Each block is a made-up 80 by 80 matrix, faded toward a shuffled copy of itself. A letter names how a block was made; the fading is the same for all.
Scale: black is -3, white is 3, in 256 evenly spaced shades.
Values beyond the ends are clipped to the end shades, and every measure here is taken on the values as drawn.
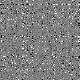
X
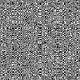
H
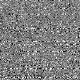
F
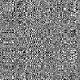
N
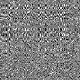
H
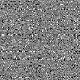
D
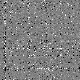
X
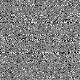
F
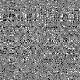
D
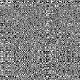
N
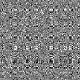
H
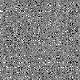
D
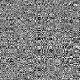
N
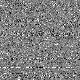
F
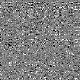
D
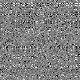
D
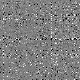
X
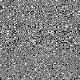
D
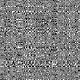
N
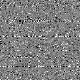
D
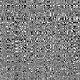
N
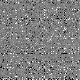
X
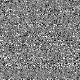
F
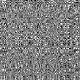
N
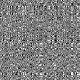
N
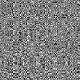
H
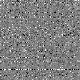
D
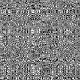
N
